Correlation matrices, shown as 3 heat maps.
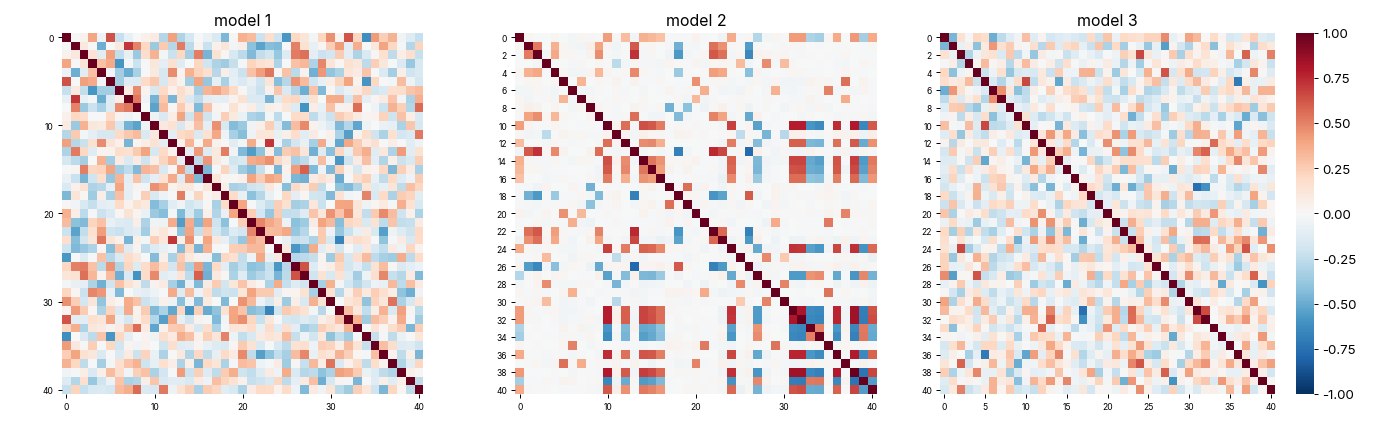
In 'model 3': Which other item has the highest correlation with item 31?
32
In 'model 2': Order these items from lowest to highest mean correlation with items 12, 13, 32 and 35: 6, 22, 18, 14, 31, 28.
18, 28, 6, 22, 14, 31
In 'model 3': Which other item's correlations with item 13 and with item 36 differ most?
5
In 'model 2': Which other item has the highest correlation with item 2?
13
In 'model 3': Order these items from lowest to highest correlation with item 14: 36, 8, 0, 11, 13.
0, 8, 11, 13, 36
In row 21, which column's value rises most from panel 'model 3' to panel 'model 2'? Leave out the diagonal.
17
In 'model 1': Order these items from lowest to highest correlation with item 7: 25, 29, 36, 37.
29, 36, 25, 37
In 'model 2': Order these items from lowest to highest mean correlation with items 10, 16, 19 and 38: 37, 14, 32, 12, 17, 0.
37, 17, 0, 12, 14, 32
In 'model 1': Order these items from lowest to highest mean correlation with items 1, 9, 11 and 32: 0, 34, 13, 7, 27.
34, 27, 0, 7, 13
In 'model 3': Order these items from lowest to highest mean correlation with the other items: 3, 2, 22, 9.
9, 22, 3, 2
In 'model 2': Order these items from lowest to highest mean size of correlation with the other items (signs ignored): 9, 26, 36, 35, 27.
35, 9, 26, 27, 36
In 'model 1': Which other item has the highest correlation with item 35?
0
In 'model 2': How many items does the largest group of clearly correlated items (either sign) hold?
16
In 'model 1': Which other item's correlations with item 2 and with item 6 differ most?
27
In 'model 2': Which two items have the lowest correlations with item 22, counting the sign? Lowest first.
26, 18
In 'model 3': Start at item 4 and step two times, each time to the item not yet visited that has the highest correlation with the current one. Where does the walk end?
38
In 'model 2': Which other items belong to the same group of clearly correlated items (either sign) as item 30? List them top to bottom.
3, 11, 25, 28
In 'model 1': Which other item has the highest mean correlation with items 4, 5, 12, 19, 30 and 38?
32
